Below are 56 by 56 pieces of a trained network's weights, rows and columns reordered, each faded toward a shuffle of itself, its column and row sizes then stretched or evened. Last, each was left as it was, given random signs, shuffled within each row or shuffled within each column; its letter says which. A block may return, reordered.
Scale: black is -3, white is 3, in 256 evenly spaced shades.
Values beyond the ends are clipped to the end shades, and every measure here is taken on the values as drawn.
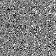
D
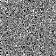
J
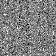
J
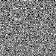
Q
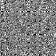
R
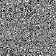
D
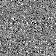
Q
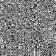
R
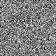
Q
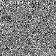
R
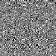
R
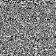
D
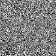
D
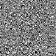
R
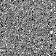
J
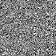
D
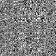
R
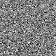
Q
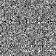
D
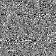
Q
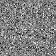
Q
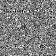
Q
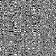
R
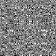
R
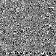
D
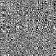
R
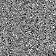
J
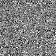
Q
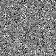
J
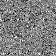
Q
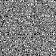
Q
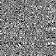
R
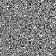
R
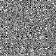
D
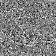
Q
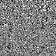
Q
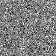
J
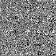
D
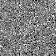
J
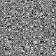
R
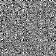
D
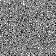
Q
